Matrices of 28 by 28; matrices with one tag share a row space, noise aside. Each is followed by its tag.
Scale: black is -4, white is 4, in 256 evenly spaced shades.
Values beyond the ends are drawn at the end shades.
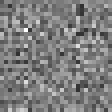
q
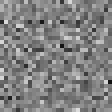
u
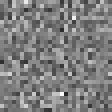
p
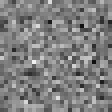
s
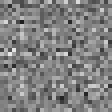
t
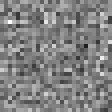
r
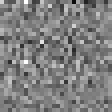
p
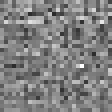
s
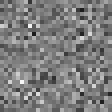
q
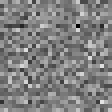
q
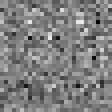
s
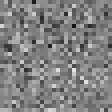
p
